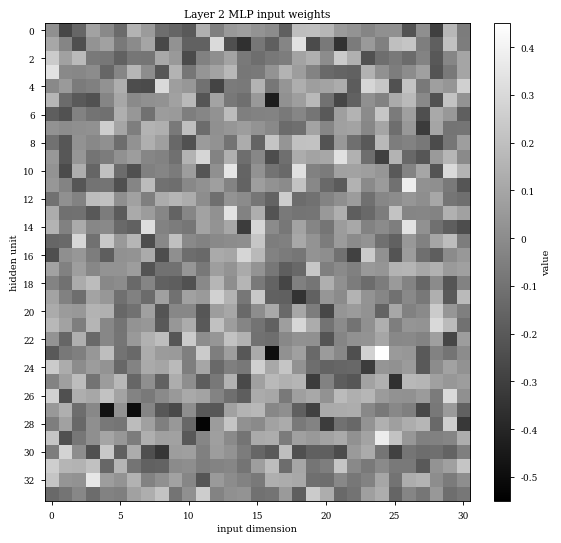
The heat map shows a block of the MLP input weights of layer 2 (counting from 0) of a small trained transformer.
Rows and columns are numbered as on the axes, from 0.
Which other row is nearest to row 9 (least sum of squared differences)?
13
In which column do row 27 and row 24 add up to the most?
15
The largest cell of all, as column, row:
24, 23
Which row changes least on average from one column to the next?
17
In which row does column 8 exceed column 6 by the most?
4
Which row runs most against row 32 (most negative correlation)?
9
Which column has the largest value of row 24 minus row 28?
11
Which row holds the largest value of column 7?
14
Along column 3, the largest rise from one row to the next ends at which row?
31
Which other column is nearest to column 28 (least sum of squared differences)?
10
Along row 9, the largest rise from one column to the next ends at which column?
25
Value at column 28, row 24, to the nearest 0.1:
0
